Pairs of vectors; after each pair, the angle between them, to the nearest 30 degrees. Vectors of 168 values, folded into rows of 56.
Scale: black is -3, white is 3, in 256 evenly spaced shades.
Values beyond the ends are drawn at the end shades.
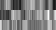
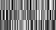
90 degrees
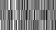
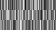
90 degrees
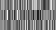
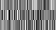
30 degrees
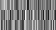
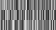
30 degrees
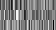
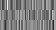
60 degrees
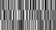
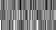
60 degrees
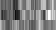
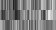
30 degrees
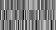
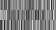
120 degrees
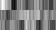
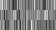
60 degrees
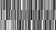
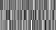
60 degrees
